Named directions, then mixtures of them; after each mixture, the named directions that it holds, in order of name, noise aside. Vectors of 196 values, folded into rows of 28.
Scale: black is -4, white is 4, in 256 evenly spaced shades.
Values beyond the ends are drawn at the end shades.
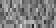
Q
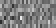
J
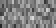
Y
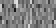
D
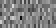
J.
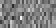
J.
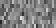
J, Q, Y.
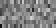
J, Q, Y.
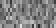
Q.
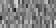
D, Q, Y.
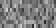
Q.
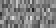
D, J, Y.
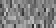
Q, Y.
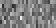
D, J, Y.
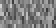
D, Q, Y.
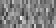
J, Q, Y.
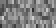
Y.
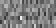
J, Q.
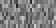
D, J, Q.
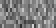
Q.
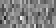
J, Q, Y.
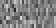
D, J, Q.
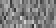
J, Q.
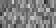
Y.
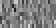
D, J, Q.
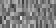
D, J, Q.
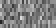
J.
